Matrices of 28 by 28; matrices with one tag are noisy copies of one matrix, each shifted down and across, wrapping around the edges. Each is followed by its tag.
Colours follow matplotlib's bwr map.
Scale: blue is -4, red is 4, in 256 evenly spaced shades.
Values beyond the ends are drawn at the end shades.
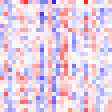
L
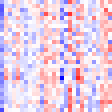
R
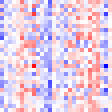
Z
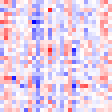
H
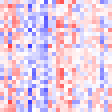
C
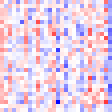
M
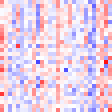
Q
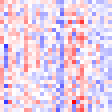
Q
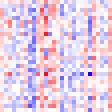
Q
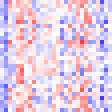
C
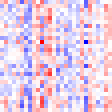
Q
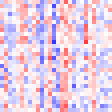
L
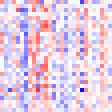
Q
